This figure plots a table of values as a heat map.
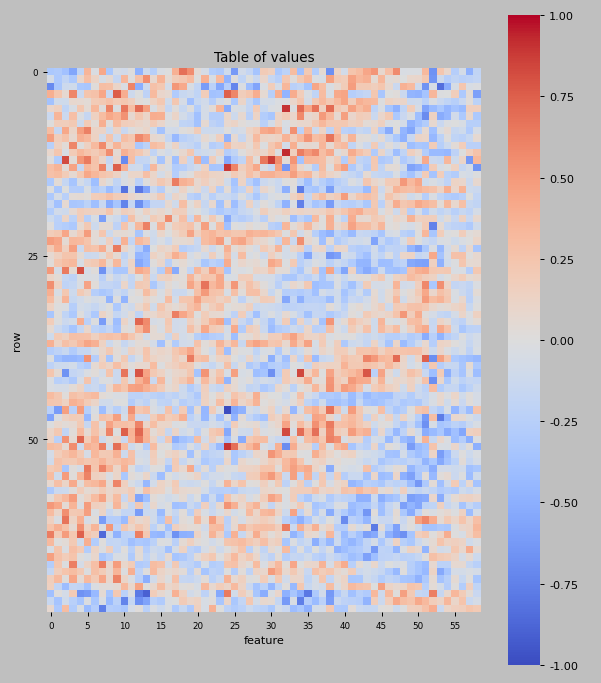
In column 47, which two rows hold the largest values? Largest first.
39, 0
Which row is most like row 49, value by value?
5
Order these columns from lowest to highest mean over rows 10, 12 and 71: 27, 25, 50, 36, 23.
23, 50, 25, 36, 27
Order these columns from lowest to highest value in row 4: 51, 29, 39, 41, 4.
51, 29, 4, 41, 39
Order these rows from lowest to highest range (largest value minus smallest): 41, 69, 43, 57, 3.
57, 43, 69, 3, 41
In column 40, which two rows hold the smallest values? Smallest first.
61, 27
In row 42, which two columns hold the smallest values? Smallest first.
52, 24
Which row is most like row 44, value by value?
45
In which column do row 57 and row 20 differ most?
7
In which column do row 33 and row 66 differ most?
17
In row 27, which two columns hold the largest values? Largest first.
4, 2
